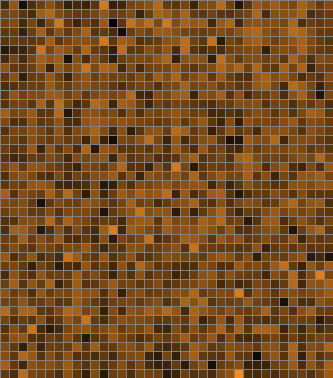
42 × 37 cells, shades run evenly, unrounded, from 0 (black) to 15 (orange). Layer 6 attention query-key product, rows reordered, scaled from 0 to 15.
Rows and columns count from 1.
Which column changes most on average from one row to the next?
27
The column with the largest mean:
33
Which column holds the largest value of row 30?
32
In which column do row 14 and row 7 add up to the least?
8
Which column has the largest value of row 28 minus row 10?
22
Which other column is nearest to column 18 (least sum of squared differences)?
2
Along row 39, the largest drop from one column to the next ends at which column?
34
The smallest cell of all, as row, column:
3, 13
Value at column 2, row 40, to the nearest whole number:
6
